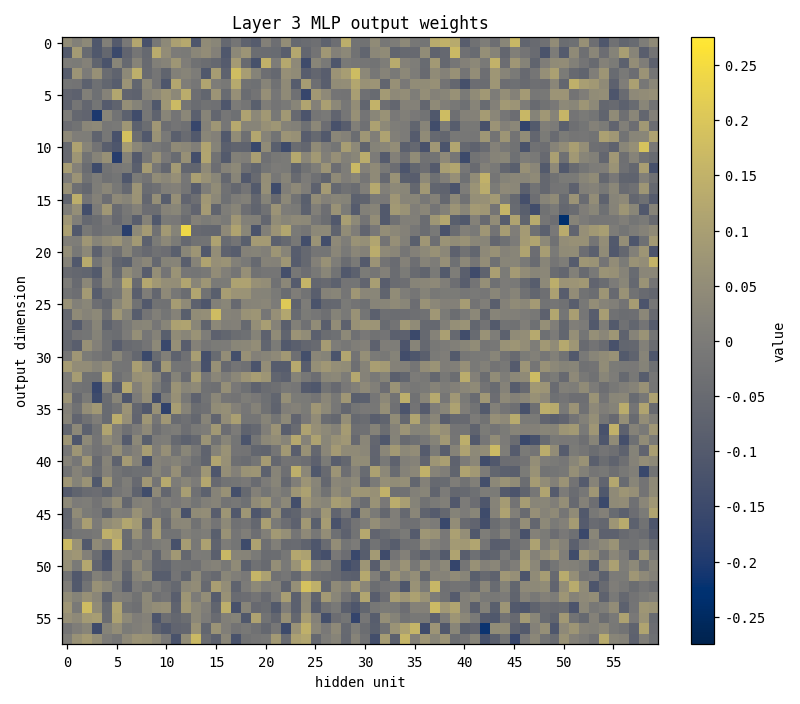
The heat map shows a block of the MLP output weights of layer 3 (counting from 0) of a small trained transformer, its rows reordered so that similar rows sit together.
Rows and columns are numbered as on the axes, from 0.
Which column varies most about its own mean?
24
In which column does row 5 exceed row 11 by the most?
5
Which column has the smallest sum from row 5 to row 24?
3
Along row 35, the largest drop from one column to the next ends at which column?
10
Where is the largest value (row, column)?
18, 12
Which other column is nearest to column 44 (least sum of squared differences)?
33
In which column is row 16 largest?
44
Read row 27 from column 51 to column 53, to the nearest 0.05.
0 0 -0.1
